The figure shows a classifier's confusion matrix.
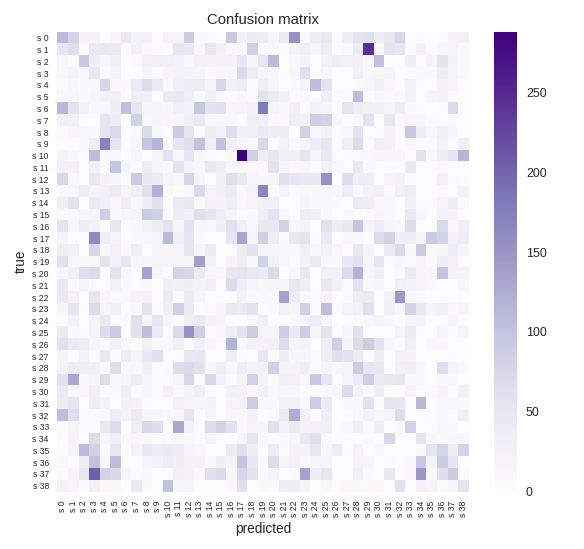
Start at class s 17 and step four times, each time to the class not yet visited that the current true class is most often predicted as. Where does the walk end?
s 12
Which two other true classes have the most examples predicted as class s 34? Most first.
s 37, s 31
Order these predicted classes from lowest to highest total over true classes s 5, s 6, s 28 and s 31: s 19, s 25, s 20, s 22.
s 22, s 25, s 20, s 19
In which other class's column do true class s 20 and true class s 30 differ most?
s 8
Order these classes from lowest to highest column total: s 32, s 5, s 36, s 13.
s 32, s 36, s 13, s 5
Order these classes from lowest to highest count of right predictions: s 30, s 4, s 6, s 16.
s 30, s 16, s 4, s 6
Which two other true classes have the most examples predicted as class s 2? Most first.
s 35, s 20
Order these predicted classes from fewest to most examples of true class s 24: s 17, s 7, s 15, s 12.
s 17, s 15, s 12, s 7
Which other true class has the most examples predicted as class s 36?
s 20
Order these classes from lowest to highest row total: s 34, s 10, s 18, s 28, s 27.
s 34, s 27, s 18, s 28, s 10
